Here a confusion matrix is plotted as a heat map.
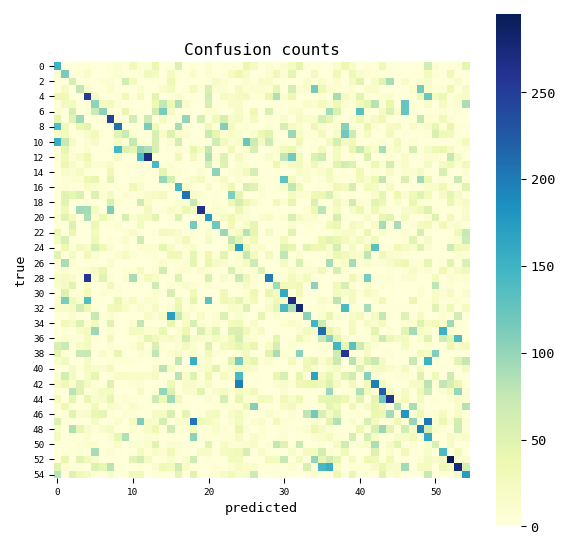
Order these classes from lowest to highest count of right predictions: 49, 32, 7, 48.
49, 48, 7, 32
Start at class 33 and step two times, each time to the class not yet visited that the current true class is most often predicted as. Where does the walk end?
30
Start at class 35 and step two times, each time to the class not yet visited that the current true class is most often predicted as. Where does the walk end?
5
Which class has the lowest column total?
27
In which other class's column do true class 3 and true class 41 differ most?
24
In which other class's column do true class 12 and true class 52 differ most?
31
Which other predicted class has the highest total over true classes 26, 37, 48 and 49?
39
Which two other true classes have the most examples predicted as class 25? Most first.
10, 22
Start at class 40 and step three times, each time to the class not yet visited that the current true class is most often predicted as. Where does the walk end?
18
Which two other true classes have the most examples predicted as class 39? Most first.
37, 26
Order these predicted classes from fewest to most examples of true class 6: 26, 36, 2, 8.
8, 26, 2, 36
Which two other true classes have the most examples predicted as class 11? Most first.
12, 47
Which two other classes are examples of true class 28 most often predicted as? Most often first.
4, 41
